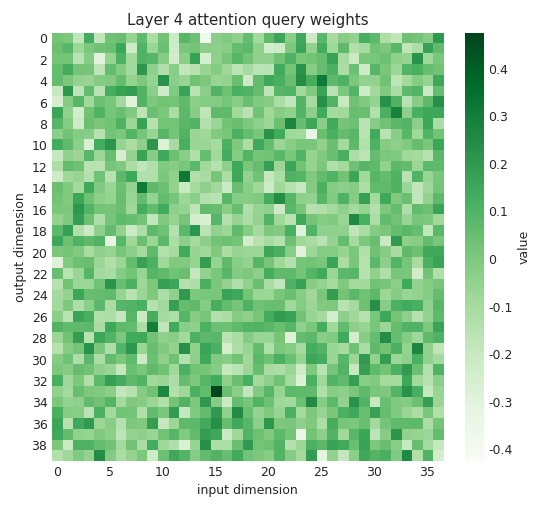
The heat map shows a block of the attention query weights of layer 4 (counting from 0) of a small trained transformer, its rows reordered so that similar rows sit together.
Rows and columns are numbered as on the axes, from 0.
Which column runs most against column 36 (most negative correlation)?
24
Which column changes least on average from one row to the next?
19
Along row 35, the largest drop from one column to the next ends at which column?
12
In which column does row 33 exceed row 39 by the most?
15
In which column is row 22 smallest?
34
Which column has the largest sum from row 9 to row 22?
36
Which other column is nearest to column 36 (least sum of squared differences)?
1
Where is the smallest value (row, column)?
0, 14
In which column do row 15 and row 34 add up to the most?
29
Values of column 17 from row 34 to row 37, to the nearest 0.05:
0.05 0.25 0.15 -0.1
